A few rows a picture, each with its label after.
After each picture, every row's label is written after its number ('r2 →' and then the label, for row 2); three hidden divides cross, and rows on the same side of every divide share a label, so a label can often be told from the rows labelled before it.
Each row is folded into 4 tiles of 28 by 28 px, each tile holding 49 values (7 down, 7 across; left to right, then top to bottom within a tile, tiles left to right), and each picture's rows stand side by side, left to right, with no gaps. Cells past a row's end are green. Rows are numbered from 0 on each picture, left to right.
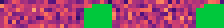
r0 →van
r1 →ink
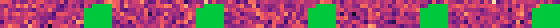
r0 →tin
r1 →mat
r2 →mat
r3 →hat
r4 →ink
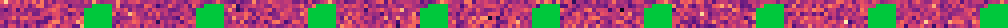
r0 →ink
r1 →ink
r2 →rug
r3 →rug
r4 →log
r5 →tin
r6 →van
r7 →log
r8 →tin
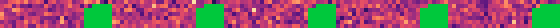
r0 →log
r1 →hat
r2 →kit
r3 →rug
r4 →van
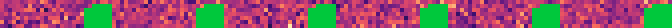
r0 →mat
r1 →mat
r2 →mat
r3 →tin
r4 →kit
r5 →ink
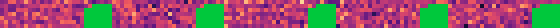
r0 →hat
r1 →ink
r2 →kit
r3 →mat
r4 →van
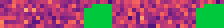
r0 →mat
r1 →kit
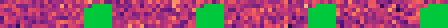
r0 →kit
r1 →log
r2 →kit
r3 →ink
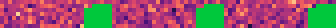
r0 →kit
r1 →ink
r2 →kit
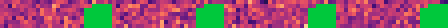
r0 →mat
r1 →van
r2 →van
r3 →kit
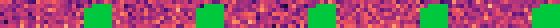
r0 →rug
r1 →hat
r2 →tin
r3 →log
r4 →rug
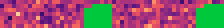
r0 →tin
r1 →hat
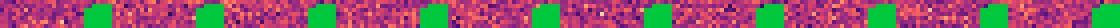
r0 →log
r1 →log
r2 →kit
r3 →rug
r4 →ink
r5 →hat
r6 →log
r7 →van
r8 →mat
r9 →kit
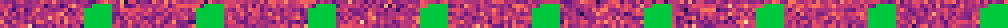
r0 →rug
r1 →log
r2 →kit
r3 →rug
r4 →rug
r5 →hat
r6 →mat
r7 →kit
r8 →hat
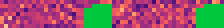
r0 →rug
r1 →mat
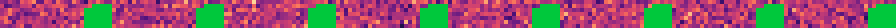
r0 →van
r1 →kit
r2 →van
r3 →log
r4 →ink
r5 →mat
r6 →log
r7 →kit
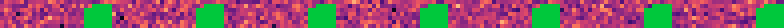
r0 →rug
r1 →ink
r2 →tin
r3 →log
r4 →tin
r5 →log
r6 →kit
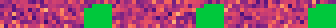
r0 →rug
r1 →log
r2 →van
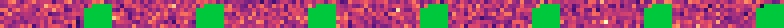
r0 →van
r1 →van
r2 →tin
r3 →van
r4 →mat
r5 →rug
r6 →log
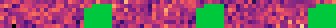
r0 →van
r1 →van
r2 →rug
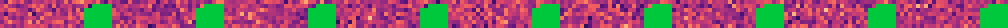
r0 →log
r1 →tin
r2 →log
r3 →log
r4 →ink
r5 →mat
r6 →log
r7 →mat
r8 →mat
